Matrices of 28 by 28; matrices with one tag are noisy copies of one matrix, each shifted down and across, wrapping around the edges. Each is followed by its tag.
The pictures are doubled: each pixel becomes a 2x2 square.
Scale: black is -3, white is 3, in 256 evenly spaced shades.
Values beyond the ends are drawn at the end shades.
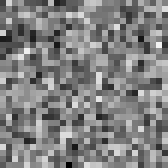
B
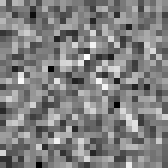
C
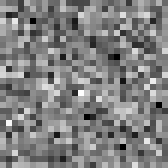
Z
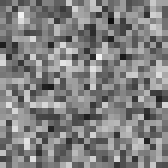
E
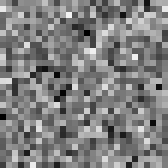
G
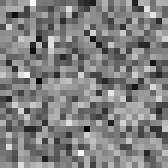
Z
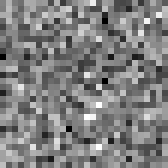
C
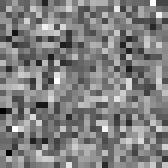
E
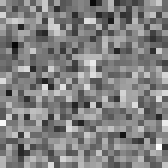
C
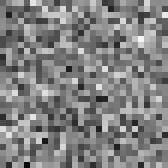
Z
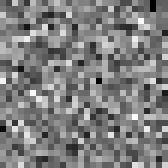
C
